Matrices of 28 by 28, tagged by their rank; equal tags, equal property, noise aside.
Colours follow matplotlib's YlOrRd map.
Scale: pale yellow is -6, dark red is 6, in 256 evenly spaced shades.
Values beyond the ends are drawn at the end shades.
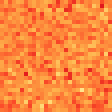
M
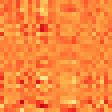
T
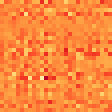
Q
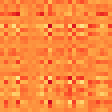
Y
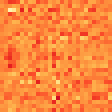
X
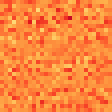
X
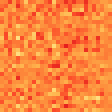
X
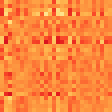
Y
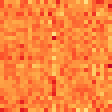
X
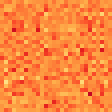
X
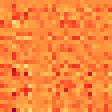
T
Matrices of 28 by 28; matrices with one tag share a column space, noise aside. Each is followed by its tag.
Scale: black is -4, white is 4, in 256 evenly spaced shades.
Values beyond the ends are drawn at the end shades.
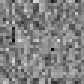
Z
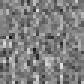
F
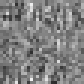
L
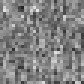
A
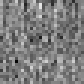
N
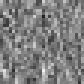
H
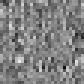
N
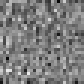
Z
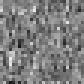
A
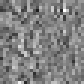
A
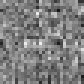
F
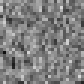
A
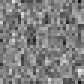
Z
